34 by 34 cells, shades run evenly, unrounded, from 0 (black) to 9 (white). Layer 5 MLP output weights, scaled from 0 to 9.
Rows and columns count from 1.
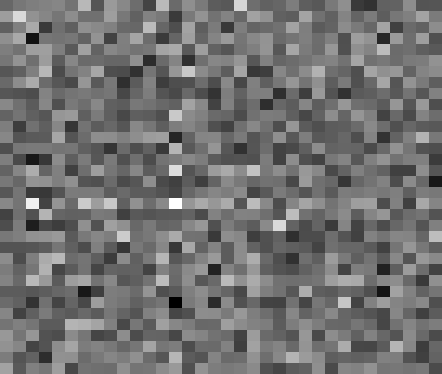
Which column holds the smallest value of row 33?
4
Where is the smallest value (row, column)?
28, 14
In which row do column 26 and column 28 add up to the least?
21
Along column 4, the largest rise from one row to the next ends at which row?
20
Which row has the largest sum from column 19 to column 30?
26
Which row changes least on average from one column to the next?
18
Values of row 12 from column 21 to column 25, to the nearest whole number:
4 3 5 3 3
